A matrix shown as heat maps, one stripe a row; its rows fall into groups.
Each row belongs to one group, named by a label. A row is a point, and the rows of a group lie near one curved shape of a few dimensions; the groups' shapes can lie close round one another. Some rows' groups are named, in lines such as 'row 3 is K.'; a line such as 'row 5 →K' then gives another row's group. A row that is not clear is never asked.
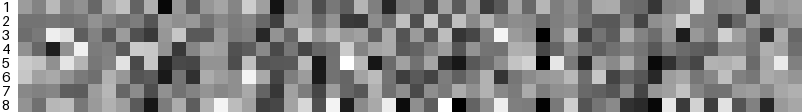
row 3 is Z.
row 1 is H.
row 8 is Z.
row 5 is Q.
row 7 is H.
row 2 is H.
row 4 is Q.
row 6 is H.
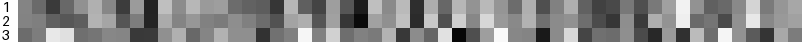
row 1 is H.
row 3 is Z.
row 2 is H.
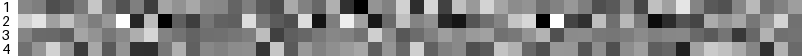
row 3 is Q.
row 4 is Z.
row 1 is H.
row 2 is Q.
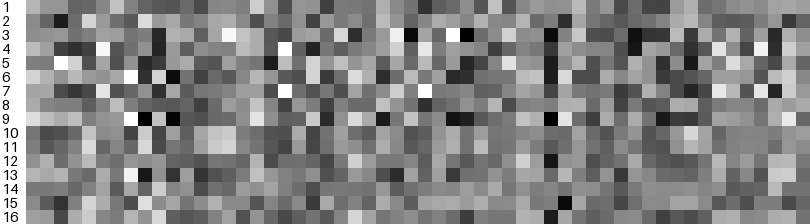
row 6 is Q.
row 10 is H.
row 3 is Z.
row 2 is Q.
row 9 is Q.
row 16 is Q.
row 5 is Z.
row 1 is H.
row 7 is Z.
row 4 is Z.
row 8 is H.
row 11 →H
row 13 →Q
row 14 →Q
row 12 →Q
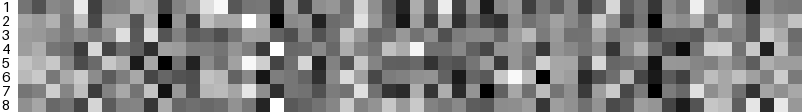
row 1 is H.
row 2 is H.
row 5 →H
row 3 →Q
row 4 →Z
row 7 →H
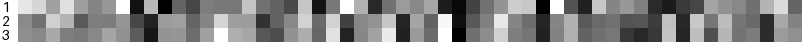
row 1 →Q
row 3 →Z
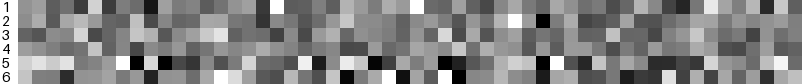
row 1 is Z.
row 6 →Z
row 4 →Q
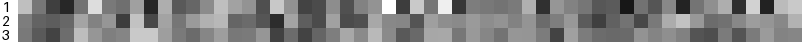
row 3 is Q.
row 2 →H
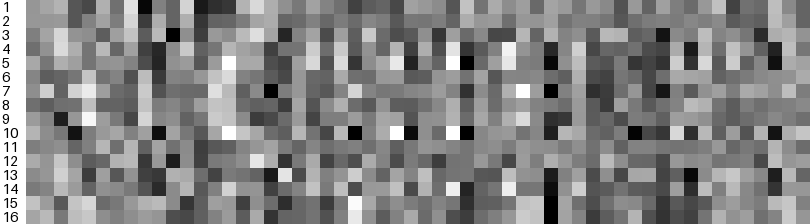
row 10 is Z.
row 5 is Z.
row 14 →Z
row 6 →H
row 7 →Q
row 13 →Z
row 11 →Q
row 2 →Q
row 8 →H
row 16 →Q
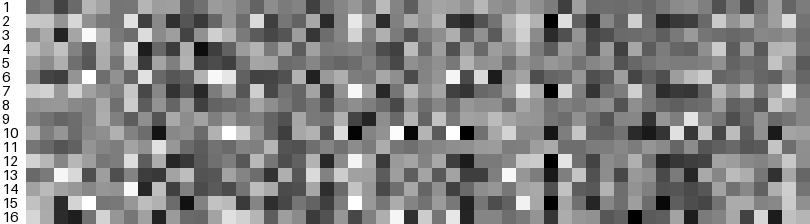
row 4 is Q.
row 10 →Z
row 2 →Q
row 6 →H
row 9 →H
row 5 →Q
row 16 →Z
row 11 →Q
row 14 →Q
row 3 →Q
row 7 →Q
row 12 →Q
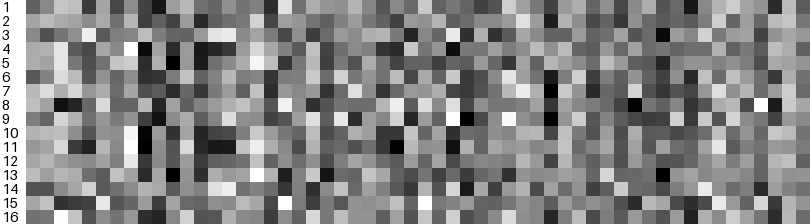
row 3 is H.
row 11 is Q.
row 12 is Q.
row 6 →Z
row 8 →Z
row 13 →H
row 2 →Q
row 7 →Q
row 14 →H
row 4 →Q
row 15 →Z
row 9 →Z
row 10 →Q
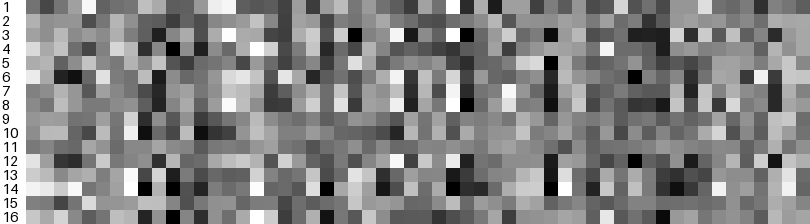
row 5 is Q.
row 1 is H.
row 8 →Z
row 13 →Q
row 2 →H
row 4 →H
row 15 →Q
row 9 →Q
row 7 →Z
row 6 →Z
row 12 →Z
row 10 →Q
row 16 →H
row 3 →Z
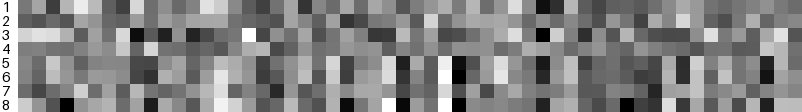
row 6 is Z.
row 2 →H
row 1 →Q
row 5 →Z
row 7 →H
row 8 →Z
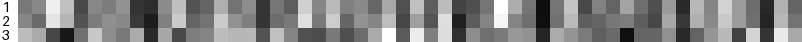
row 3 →Z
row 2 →Z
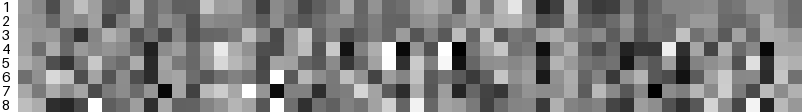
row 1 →Q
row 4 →Z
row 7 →H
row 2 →Q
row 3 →H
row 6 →Z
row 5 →Z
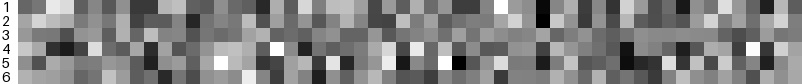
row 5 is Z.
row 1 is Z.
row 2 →Q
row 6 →H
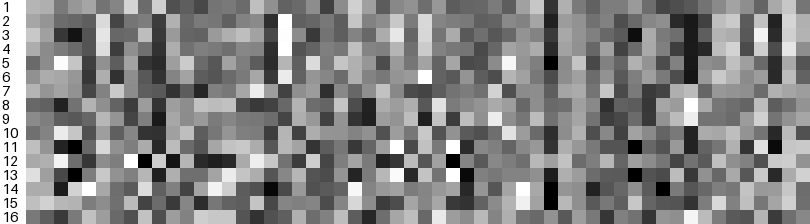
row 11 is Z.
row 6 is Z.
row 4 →Z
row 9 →H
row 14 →Q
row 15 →Q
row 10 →Z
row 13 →Z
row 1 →Q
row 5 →Z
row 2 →Z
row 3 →Z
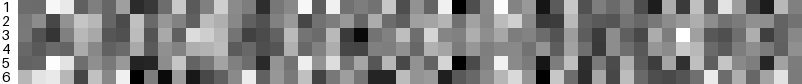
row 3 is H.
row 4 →H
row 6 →Q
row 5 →Z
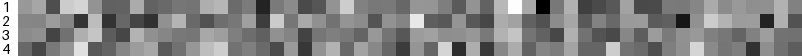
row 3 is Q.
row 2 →Z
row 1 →Q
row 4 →H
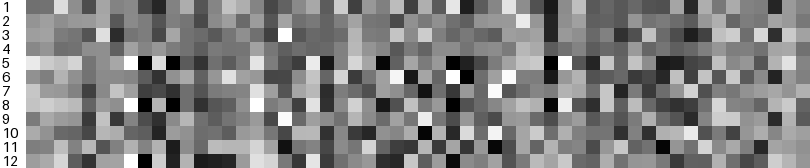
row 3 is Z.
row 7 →H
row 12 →Q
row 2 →Q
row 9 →Z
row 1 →Z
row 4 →Q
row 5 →Q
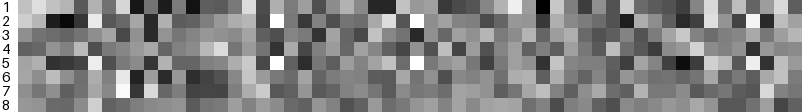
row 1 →Q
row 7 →Q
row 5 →Z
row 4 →H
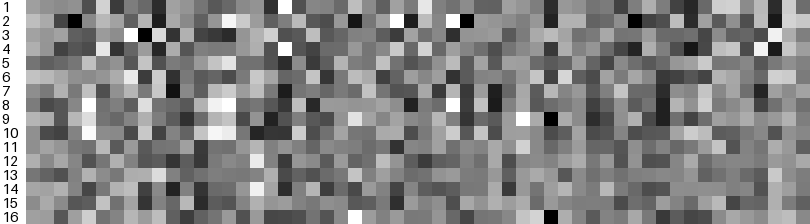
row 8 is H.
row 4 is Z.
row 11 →Q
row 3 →Q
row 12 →H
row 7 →H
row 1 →Z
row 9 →Q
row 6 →Q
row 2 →Z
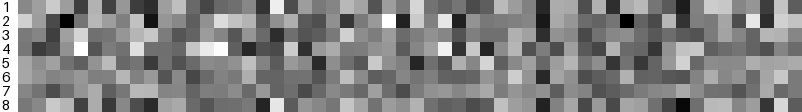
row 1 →Z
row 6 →Q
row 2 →Z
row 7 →Q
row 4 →H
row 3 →Q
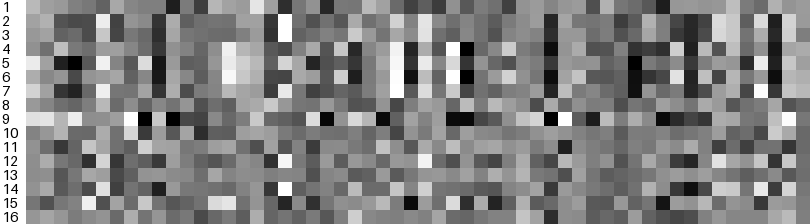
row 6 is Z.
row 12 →Z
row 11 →Q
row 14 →Z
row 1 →H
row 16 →Q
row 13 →Q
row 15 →H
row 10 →Q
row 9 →Q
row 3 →Z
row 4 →Z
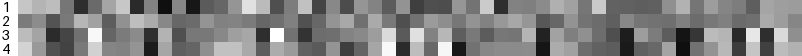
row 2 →Q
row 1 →H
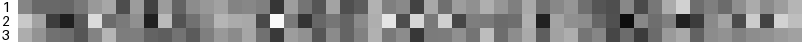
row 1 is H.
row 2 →Z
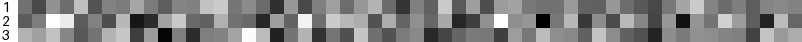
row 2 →Z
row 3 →H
